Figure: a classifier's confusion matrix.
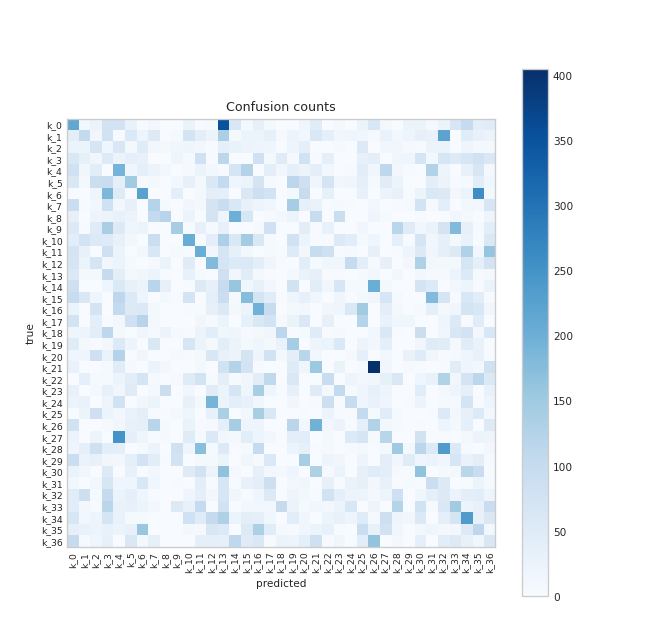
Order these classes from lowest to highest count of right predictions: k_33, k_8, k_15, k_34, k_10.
k_8, k_33, k_15, k_10, k_34
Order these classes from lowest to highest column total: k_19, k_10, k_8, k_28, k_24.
k_8, k_24, k_28, k_10, k_19
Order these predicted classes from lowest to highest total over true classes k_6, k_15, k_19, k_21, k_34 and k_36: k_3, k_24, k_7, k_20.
k_24, k_7, k_20, k_3
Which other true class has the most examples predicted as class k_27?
k_4
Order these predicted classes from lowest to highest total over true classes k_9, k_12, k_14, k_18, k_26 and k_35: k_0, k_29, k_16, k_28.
k_29, k_28, k_16, k_0
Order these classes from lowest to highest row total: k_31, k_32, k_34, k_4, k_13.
k_13, k_31, k_32, k_4, k_34
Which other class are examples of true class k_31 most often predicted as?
k_17
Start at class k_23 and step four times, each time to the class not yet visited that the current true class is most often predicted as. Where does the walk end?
k_3
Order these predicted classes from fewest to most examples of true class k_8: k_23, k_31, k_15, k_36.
k_31, k_36, k_15, k_23
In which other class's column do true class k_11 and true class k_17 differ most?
k_36
